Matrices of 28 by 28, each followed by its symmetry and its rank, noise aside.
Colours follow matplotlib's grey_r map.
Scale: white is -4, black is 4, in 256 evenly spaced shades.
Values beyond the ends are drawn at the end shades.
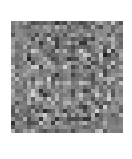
antisymmetric, rank six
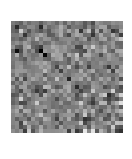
symmetric, rank seven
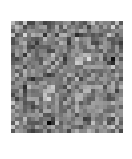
symmetric, rank six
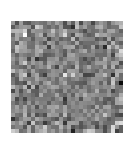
symmetric, rank six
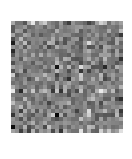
no symmetry, rank six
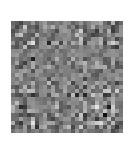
symmetric, rank five
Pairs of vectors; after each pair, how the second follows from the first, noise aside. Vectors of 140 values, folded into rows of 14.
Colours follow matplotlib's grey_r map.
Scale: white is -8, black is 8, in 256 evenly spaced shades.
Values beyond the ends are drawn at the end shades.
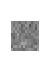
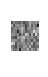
wrapped around, scaled up.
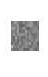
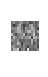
wrapped around, scaled up.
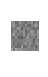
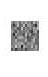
negated, scaled up.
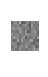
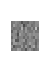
wrapped around.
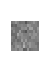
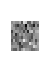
reversed, negated, scaled up.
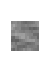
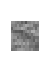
reversed, negated.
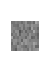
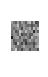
negated, scaled up.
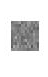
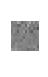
partly zeroed.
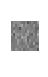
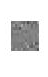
partly zeroed.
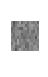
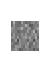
negated.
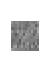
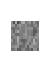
wrapped around.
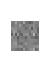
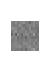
shrunk.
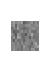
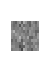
wrapped around.
